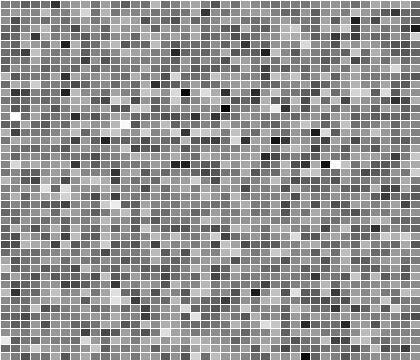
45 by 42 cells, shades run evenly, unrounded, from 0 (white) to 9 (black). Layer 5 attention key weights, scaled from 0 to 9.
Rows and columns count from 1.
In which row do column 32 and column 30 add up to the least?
13
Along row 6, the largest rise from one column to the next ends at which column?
7
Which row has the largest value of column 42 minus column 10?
4
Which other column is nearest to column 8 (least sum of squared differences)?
22
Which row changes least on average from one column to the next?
28
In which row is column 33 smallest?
17
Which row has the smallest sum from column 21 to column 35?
32
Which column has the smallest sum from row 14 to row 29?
24
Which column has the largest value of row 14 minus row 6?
31
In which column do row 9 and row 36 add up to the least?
40
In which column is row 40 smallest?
20
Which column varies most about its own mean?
12
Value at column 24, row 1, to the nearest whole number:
5
